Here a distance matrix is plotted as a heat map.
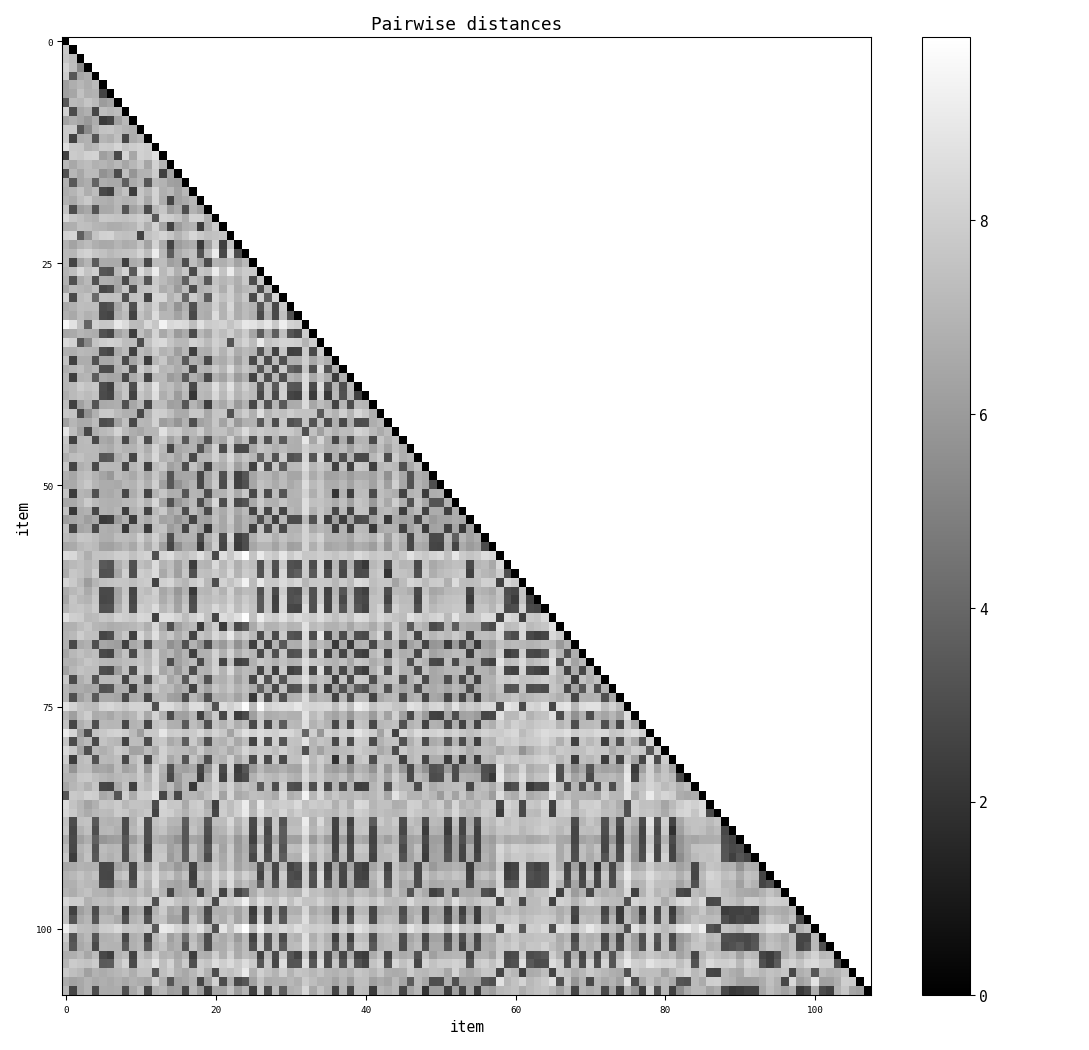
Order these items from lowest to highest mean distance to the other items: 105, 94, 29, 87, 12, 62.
62, 94, 29, 105, 87, 12
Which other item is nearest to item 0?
13
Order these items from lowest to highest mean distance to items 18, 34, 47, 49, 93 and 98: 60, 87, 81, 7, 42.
60, 81, 42, 7, 87
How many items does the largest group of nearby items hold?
33
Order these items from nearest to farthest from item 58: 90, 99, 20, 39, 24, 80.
20, 80, 90, 99, 39, 24
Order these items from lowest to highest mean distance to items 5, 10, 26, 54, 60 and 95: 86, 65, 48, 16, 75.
16, 48, 86, 65, 75
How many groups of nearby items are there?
7
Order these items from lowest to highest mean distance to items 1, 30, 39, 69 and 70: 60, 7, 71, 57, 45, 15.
71, 60, 57, 45, 15, 7
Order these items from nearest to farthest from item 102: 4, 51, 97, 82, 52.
4, 51, 82, 52, 97
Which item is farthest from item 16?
32
